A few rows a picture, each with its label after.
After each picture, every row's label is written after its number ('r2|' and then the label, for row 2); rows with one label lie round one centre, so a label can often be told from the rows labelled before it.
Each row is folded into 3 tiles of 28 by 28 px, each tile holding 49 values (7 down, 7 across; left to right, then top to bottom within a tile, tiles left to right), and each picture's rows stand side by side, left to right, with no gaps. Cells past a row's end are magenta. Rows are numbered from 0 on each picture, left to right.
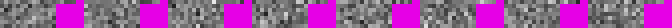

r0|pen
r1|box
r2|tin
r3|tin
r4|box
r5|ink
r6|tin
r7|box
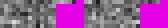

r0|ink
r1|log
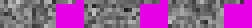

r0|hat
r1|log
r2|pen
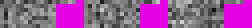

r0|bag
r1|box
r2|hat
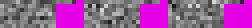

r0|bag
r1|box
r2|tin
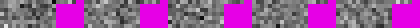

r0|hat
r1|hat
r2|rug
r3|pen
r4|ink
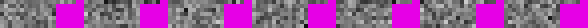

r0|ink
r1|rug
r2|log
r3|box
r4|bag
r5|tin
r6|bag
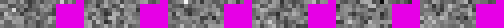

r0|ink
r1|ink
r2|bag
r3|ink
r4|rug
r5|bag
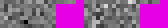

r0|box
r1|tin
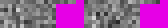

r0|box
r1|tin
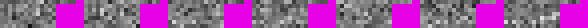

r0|box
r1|box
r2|bag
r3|pen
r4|hat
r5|log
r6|pen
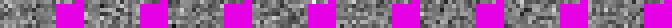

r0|hat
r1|rug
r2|pen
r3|ink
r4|pen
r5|bag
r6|bag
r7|box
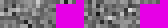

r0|box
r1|box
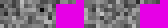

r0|log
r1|pen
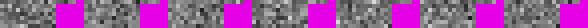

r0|box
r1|hat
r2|hat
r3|pen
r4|box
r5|log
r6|box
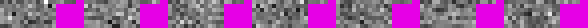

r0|tin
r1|box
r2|tin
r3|hat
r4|box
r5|bag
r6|ink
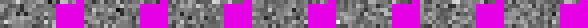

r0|bag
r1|rug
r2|tin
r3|box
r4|pen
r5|pen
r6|ink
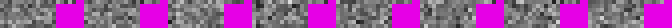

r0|pen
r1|bag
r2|rug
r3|pen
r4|box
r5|hat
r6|bag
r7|log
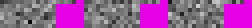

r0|rug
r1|rug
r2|tin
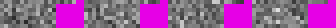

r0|box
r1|box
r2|tin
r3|log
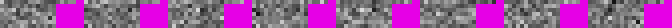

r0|log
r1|hat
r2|hat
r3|hat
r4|log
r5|pen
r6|ink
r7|bag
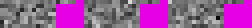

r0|bag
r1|tin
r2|log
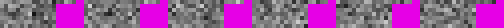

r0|hat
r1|ink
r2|hat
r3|log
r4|log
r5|rug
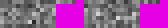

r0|pen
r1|pen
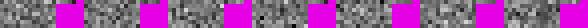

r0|tin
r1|rug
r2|box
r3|pen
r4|rug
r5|log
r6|hat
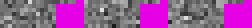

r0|log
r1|box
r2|rug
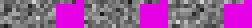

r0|pen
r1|rug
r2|pen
